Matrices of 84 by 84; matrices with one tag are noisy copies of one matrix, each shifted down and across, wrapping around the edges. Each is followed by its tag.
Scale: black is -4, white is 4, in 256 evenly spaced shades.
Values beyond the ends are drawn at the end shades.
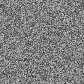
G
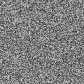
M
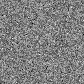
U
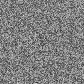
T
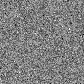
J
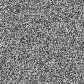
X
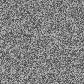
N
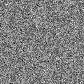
J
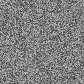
J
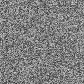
M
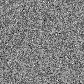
X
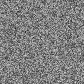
U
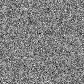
X
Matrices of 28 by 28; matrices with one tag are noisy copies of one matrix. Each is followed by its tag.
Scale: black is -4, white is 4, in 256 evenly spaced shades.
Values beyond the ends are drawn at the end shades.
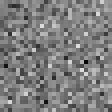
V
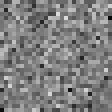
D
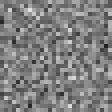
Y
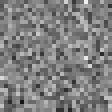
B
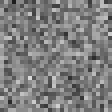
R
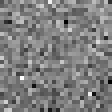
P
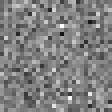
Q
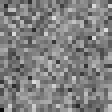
D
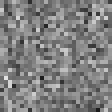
D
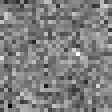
R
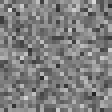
Y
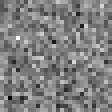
B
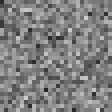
Y
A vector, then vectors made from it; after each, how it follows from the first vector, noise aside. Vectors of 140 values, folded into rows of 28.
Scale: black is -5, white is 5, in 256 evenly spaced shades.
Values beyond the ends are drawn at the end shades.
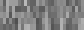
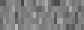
reversed, negated, partly zeroed.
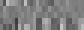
partly zeroed.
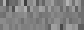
negated, partly zeroed.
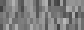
reversed, negated.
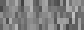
reversed, negated.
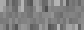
reversed, partly zeroed.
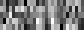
negated, scaled up.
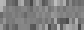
reversed, partly zeroed.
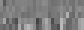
partly zeroed.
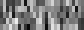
negated, scaled up.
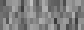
reversed, negated.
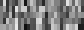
negated, scaled up.
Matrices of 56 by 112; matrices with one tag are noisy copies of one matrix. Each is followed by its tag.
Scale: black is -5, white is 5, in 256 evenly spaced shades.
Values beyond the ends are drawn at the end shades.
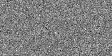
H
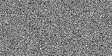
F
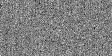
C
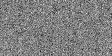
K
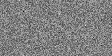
F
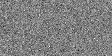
H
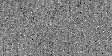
K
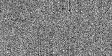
K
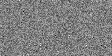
F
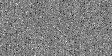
C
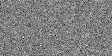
F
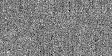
K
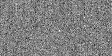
C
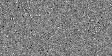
H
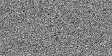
F
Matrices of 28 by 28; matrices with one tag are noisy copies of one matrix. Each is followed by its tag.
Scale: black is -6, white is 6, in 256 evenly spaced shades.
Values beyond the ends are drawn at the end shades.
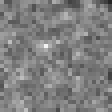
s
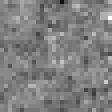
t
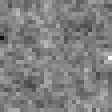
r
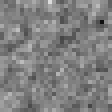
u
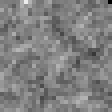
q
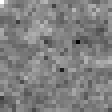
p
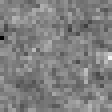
r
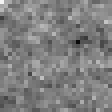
p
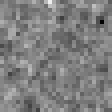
u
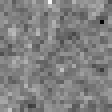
u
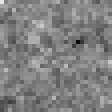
p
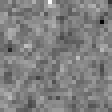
u
